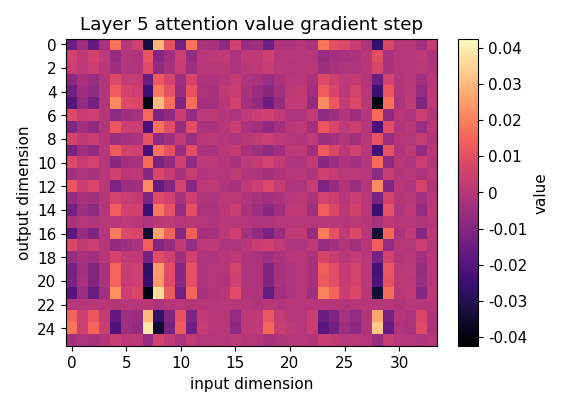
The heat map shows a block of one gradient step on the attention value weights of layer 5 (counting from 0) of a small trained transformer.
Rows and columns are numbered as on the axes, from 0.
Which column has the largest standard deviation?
7
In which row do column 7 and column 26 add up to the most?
24
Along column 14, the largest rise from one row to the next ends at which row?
1
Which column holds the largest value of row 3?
8
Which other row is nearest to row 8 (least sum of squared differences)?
17
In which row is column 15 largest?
21
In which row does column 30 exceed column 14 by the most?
0
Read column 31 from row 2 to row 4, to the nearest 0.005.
0 0 0
